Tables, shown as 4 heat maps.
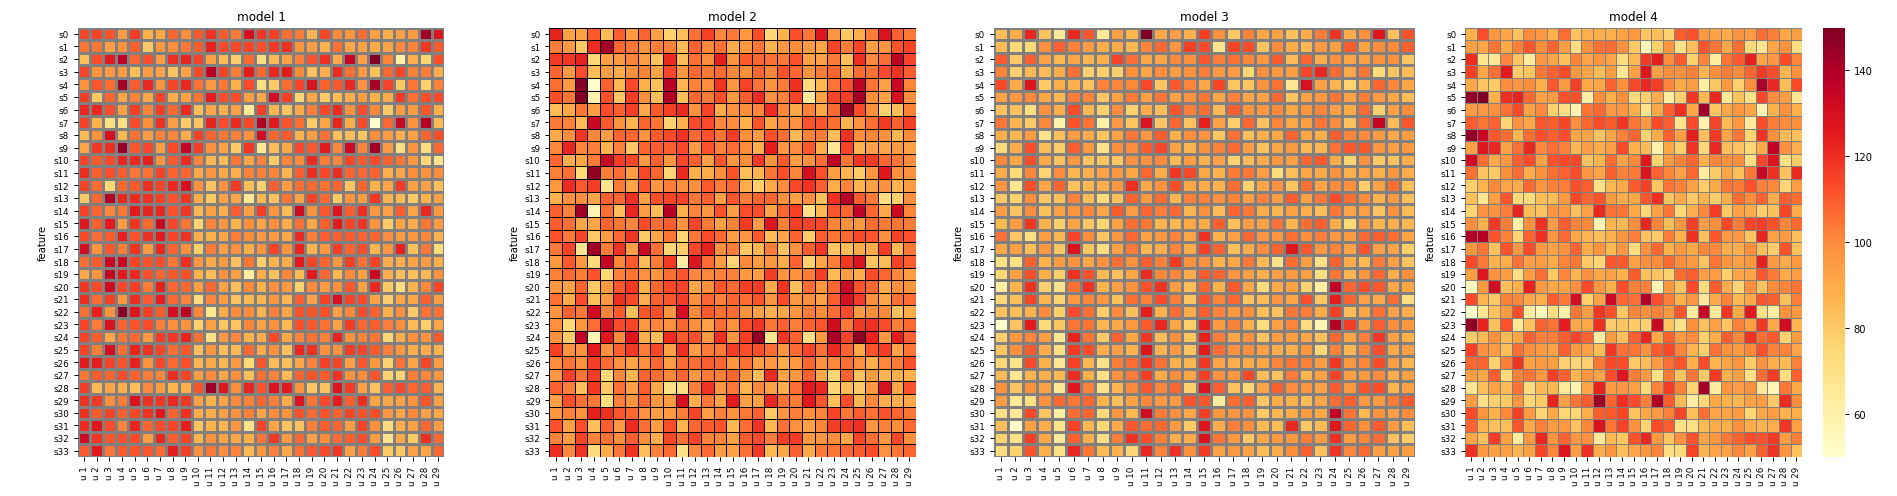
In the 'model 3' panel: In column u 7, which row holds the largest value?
s20
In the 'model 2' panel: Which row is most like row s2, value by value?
s3
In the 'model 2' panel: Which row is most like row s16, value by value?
s33
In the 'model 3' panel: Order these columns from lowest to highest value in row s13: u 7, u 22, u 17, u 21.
u 7, u 22, u 17, u 21
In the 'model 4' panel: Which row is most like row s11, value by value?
s4
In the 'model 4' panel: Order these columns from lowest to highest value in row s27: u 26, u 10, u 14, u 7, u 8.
u 10, u 7, u 26, u 8, u 14
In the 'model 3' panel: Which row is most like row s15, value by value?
s10
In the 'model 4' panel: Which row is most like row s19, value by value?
s0
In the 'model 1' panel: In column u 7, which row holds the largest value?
s15
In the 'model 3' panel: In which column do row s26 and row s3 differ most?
u 27
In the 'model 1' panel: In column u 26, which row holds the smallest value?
s2
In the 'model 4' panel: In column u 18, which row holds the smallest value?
s5
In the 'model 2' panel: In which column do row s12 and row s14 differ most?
u 4
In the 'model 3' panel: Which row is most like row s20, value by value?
s23
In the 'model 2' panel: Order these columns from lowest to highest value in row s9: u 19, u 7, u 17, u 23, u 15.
u 23, u 7, u 17, u 19, u 15
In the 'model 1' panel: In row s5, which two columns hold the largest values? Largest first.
u 16, u 11
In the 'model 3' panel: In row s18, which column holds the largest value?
u 13
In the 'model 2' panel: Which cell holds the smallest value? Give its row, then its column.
s4, u 4
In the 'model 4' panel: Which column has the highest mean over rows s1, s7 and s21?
u 13
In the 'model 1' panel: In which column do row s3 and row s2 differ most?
u 24
